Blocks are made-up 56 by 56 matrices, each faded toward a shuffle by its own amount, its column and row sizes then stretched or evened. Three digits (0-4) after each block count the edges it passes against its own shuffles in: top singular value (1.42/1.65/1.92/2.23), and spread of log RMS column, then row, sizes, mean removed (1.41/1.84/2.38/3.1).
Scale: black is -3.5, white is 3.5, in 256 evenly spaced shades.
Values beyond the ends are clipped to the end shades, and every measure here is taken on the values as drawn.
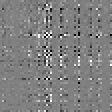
4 4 3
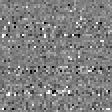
1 0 3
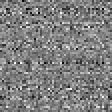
3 0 3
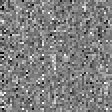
0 2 0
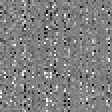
1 4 1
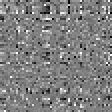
4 2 3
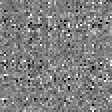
1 2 2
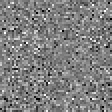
2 1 1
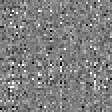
2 2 1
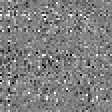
2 2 2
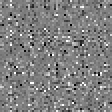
2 1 2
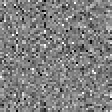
3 1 0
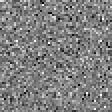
2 0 0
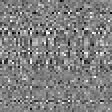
4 0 3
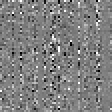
2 4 1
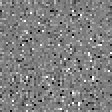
0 1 1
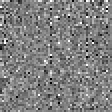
2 2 1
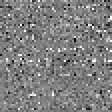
0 1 3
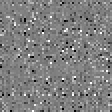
1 2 2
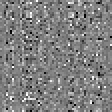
3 3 0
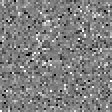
1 0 0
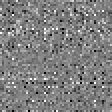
1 2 3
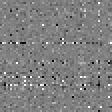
2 1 2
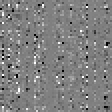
0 4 1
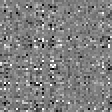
1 3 3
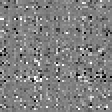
2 3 3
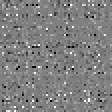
0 2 3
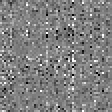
1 3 2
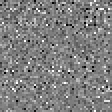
1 0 2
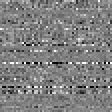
4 0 4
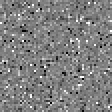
0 0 0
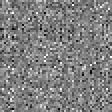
2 2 0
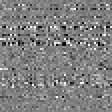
3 0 4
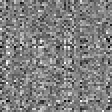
4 3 2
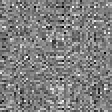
4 1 2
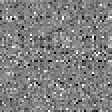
3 0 2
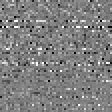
2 0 4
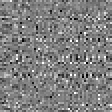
4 1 2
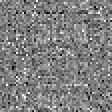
2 1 1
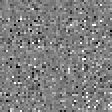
0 1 2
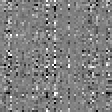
1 4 2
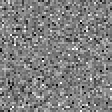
1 0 0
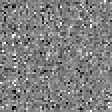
1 2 1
